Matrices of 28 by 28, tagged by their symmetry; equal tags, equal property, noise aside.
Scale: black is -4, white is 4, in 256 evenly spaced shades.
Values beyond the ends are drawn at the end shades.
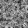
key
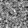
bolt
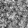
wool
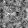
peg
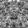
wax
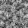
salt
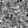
bolt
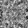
peg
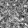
wool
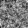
wool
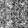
peg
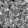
bolt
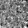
bolt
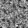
salt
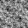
salt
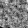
bolt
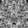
wax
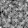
key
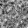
key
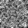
key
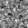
bolt
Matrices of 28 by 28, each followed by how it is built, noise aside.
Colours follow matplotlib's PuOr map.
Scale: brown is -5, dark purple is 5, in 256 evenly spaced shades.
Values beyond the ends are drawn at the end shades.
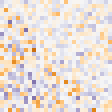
lower triangular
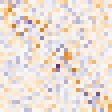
banded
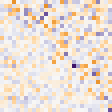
upper triangular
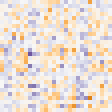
blocks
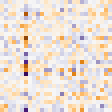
low rank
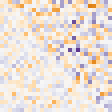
upper triangular
